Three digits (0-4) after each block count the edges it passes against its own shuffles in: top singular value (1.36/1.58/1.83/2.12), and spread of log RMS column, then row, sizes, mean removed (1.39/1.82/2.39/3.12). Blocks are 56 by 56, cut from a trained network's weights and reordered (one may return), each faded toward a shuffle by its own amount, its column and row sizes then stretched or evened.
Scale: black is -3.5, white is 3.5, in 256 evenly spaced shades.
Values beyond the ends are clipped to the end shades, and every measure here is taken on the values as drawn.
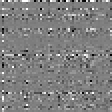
3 2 4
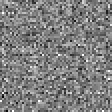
2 0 2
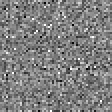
1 1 2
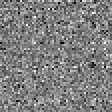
1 1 2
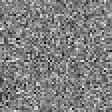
2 0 1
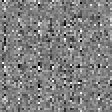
0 3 2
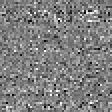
1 1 3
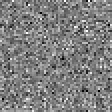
1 1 1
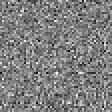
2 0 2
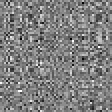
4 3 1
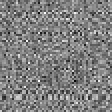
4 0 3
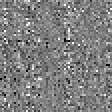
1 3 1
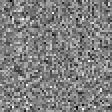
3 1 0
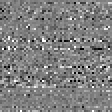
0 1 4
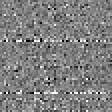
4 1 3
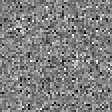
0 2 2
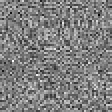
4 0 0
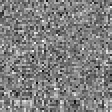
3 1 0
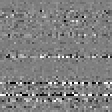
4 0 4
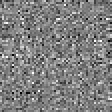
3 2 2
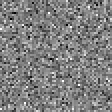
1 1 1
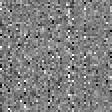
0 3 0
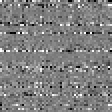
2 1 4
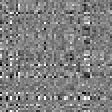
4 3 3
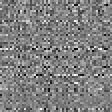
4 1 4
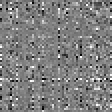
2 4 3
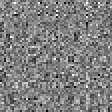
3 1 2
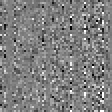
0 4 0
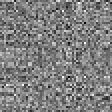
4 1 2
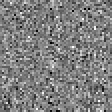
1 2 0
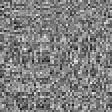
4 0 1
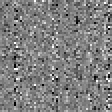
0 3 1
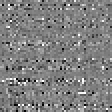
1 2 4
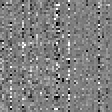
1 4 1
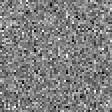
0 1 0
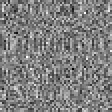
4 0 0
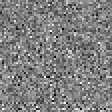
2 0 1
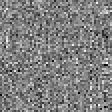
2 1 0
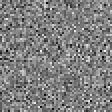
3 0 1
